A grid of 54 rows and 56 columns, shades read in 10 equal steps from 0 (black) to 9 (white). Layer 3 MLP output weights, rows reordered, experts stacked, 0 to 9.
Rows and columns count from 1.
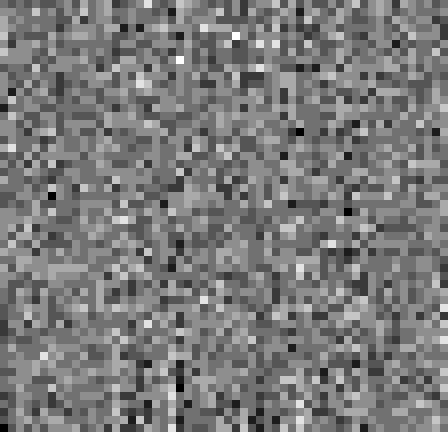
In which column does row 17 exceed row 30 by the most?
7
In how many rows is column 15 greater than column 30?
23
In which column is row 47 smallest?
41
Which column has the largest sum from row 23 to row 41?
16
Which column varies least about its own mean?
12
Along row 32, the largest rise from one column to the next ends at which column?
19
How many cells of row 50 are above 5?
6
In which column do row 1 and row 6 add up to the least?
50
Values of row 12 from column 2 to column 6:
1 5 3 5 6
